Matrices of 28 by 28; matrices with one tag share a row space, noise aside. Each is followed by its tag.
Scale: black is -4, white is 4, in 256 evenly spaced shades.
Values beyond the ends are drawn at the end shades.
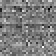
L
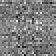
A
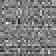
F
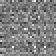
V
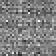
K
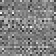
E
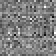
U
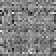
E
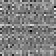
E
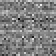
A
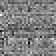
E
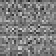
K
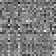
U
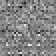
K
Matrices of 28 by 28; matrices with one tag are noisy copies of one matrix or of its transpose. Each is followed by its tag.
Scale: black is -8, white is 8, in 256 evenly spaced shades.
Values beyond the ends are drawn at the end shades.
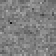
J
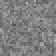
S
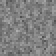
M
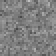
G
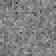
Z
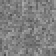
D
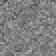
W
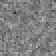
W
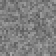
D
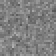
G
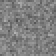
G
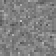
S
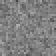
Z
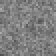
J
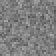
G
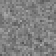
S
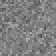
W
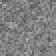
W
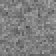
G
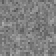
D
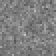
J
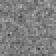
G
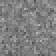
G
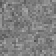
W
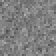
W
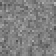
Z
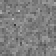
Z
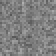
D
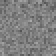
Z
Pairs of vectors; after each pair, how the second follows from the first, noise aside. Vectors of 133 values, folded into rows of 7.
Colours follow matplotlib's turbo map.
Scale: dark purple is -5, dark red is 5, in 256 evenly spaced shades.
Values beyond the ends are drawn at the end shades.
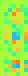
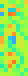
reversed.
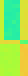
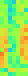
wrapped around, negated.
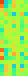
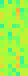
wrapped around, shrunk.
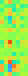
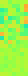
wrapped around, partly zeroed.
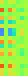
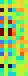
negated, scaled up.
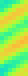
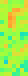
wrapped around, negated, partly zeroed.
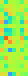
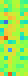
sign-scrambled.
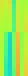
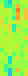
wrapped around, partly zeroed.
